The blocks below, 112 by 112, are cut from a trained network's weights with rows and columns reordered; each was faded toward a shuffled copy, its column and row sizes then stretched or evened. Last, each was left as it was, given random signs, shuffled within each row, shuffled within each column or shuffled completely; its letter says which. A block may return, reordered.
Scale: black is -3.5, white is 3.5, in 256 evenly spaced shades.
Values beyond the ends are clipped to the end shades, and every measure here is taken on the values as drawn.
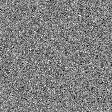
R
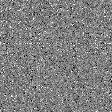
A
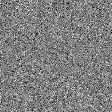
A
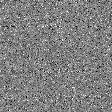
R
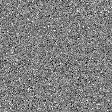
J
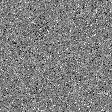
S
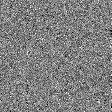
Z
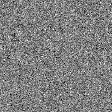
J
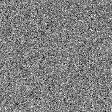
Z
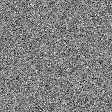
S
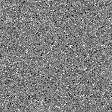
R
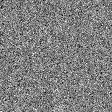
S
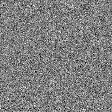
J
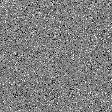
J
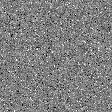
S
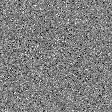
S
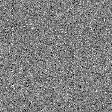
Z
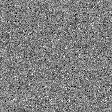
R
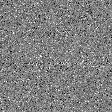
R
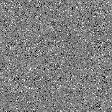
A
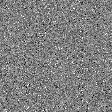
Z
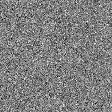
Z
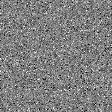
J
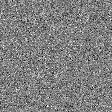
R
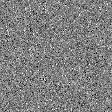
Z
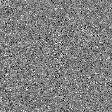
J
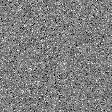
Z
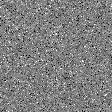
S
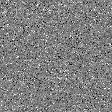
R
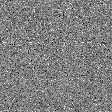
R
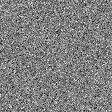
S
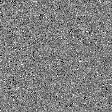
J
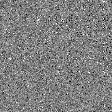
J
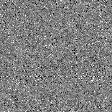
J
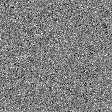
S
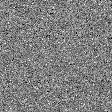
R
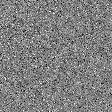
S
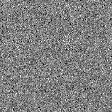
A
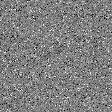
R
